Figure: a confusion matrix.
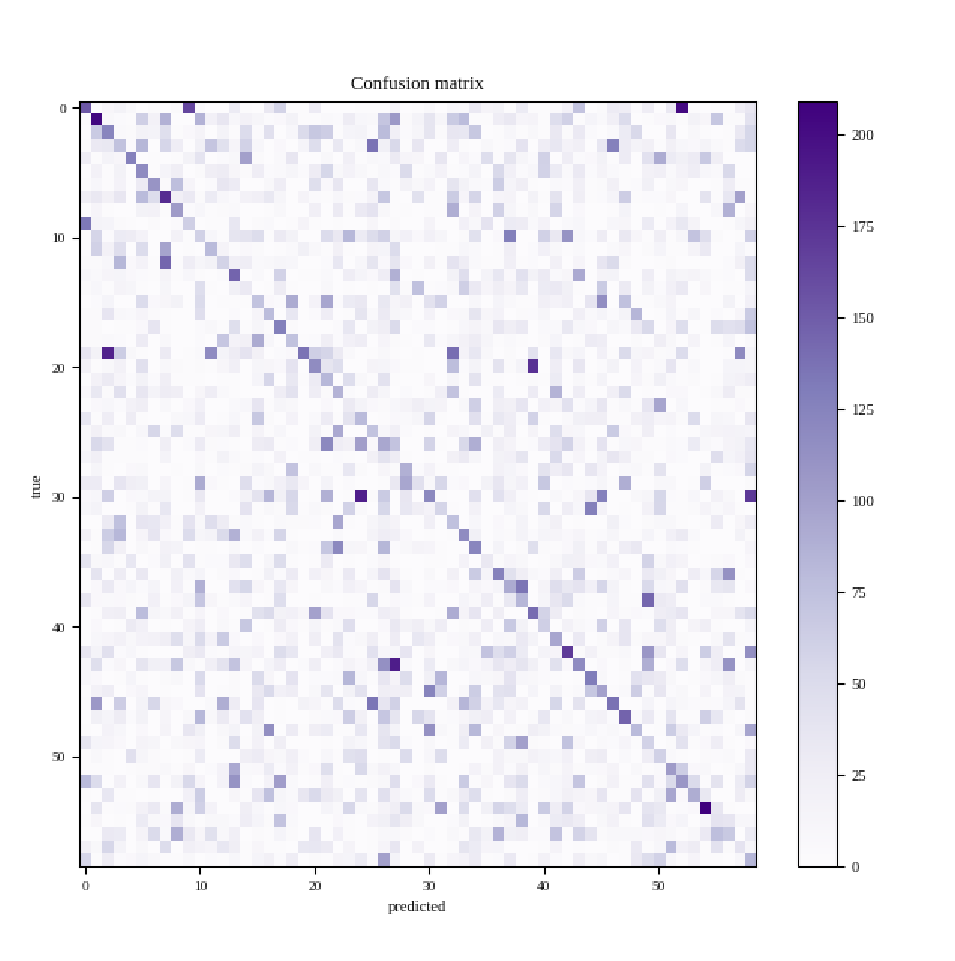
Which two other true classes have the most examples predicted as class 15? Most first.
18, 24
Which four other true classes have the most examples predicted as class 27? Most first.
43, 1, 13, 26
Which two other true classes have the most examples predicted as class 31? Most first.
54, 44
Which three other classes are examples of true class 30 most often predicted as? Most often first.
24, 58, 45
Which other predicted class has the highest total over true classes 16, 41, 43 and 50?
27
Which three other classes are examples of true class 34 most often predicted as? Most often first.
22, 26, 21
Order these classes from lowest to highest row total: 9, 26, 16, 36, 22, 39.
9, 16, 22, 36, 39, 26
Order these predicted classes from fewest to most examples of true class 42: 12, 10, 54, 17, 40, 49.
12, 40, 10, 17, 54, 49
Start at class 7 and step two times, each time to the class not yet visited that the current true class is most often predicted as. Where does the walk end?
51
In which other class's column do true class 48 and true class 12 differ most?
7
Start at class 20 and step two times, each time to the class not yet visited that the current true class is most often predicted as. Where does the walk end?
32
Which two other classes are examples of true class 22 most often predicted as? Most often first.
41, 32
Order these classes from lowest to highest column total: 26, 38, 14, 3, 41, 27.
14, 3, 38, 41, 27, 26
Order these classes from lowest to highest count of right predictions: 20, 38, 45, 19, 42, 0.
38, 45, 20, 19, 0, 42
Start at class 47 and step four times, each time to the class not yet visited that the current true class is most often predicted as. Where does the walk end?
49
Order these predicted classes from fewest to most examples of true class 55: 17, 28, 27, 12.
12, 28, 27, 17
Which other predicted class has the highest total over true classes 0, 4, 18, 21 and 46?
52
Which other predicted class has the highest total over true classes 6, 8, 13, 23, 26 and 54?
36
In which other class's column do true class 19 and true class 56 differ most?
2
